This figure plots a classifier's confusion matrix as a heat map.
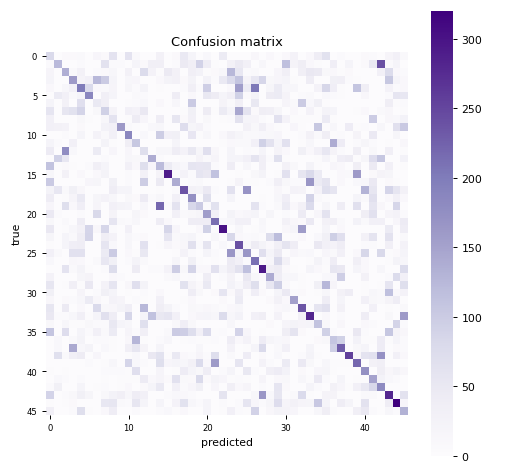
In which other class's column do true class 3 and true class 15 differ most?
39
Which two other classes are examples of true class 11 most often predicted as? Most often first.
36, 27
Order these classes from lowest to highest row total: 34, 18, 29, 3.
34, 18, 29, 3
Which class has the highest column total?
24
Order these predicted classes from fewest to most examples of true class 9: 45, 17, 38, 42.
42, 38, 17, 45
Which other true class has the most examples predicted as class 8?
25
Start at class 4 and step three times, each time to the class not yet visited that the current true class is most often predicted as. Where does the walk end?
35
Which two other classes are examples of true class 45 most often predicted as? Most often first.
26, 4
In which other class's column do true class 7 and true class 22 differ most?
32
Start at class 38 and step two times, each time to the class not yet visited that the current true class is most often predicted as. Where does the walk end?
41
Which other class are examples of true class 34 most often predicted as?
44
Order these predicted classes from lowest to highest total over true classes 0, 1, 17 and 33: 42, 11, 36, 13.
11, 36, 13, 42
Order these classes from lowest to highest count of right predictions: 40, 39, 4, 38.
40, 4, 39, 38
